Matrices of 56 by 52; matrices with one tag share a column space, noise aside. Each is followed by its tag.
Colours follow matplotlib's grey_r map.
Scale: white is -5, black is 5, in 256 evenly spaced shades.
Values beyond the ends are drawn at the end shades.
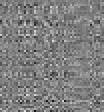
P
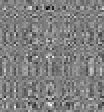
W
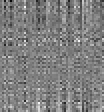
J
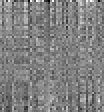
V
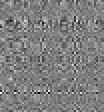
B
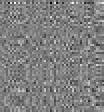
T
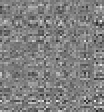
P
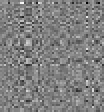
T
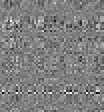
B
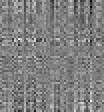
J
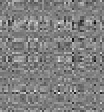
B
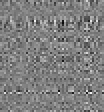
B
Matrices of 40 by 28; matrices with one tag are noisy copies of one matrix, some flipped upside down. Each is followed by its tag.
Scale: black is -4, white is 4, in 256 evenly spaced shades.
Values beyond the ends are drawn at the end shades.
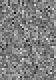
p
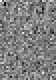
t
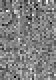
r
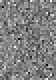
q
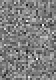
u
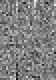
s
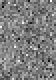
q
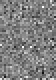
t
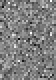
q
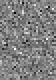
p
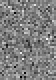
p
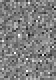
u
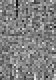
s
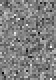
q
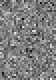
q
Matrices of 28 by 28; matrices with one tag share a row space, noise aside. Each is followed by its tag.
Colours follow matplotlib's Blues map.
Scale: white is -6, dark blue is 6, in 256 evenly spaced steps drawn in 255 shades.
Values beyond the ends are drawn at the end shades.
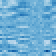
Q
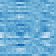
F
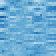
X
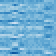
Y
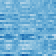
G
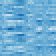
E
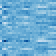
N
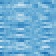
F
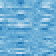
F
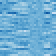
Q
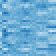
N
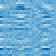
F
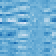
Q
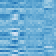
Y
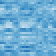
G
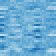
X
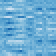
E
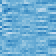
N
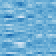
E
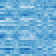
G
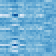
Y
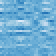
F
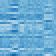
Y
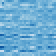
G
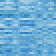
G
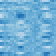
F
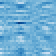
F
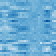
Q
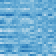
G
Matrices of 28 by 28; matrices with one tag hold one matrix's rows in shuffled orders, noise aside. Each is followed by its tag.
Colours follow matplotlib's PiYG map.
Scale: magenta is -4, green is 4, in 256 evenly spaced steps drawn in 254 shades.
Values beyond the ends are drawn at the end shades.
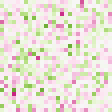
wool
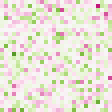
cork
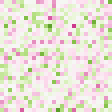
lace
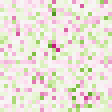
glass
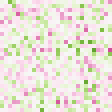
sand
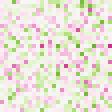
sand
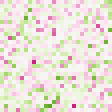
lace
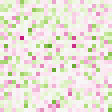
lace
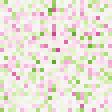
glass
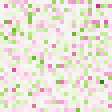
cork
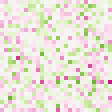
sand
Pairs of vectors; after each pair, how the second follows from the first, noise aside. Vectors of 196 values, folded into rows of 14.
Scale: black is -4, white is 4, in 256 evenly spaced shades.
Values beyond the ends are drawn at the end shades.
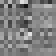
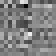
copied.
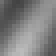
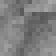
wrapped around, shrunk.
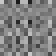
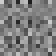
copied.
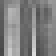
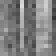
reversed.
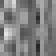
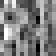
scaled up.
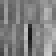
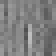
negated, shrunk.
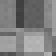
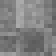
negated, shrunk.
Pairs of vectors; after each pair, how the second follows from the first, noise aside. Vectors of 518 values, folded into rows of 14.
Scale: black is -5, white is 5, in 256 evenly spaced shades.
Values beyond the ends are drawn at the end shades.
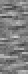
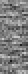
copied.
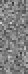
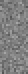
reversed, shrunk.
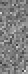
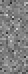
wrapped around, negated, partly zeroed.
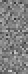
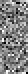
reversed, negated, scaled up.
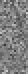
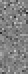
negated, partly zeroed.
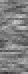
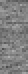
reversed, shrunk.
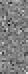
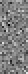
copied.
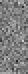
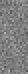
reversed, shrunk.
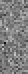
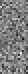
wrapped around, negated.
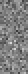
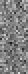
negated.
